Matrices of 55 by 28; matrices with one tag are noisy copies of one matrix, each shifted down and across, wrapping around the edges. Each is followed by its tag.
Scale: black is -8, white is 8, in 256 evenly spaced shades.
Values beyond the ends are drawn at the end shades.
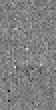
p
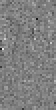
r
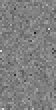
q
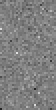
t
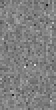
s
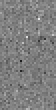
p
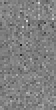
p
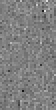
r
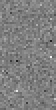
t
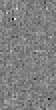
r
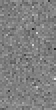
t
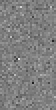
q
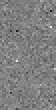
t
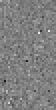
s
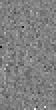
s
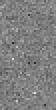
t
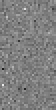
t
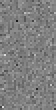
q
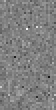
s
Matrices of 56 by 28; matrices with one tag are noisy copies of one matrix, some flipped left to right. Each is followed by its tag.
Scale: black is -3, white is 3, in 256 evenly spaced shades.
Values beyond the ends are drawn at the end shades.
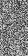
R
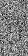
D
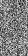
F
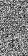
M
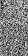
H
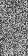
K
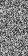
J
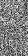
H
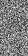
D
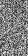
K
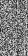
F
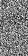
D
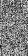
K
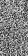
H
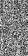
R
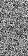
M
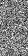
J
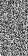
R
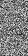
M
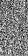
R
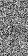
M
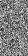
M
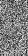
K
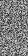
J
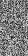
R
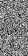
M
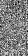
K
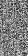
R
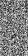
R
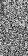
H
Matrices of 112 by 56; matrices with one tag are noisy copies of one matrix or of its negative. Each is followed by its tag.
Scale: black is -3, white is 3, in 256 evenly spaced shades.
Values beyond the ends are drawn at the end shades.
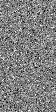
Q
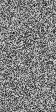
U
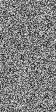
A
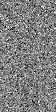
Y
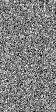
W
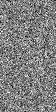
Y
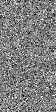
Q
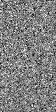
W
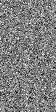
Y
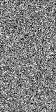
W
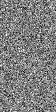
U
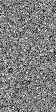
Q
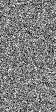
Q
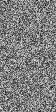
U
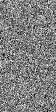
A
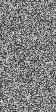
U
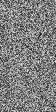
Y
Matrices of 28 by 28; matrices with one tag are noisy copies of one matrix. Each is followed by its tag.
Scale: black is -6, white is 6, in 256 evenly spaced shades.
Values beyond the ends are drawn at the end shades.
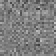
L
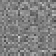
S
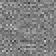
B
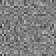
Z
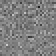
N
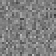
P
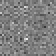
Z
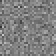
Z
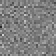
Z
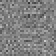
B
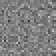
S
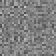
Z
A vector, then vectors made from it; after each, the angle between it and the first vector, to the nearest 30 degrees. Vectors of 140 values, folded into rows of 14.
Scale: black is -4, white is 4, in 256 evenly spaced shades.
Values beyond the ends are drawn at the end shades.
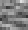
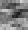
60 degrees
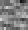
150 degrees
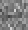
60 degrees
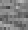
30 degrees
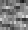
150 degrees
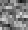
150 degrees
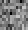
120 degrees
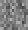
90 degrees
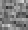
30 degrees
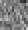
120 degrees
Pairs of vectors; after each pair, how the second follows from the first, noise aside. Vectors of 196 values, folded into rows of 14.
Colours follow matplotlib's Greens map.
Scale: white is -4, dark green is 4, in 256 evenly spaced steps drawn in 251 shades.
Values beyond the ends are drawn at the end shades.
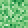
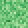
wrapped around, negated, shrunk.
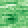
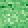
negated, partly zeroed.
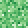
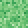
reversed, negated, shrunk.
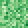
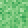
reversed, negated, shrunk.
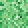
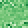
reversed, partly zeroed.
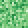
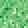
reversed, negated, partly zeroed.
